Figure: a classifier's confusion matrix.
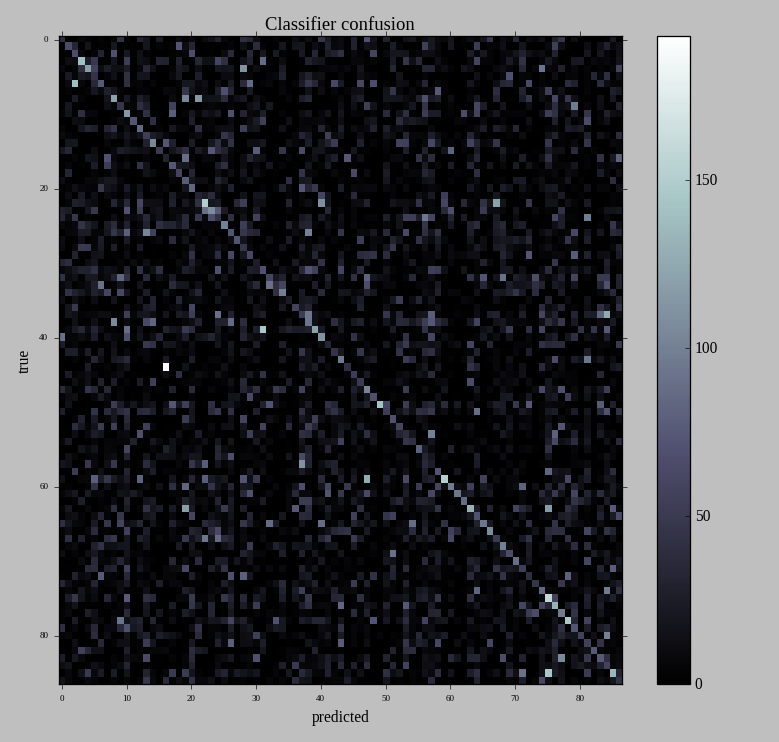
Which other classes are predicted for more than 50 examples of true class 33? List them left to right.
6, 32, 34, 47, 84
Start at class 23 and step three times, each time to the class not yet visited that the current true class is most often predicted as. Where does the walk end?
24
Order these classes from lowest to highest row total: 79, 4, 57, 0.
57, 79, 0, 4
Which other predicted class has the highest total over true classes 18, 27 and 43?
81
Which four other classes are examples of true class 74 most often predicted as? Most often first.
84, 64, 37, 86
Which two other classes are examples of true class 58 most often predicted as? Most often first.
75, 2
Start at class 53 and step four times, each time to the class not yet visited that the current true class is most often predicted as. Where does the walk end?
36
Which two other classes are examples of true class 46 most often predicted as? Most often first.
63, 14
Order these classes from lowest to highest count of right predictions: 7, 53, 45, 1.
7, 53, 45, 1
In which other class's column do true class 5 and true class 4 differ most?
28
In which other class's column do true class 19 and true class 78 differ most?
9
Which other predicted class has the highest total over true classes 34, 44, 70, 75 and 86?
16
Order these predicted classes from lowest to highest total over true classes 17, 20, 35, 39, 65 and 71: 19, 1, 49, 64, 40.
49, 1, 64, 40, 19
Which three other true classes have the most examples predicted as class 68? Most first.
32, 83, 72
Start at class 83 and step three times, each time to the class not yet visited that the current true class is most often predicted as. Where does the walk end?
45
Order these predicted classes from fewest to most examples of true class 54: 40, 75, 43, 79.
40, 75, 79, 43
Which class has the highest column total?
10
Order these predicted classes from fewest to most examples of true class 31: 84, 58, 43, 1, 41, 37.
41, 1, 84, 37, 58, 43
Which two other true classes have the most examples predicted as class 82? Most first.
39, 5
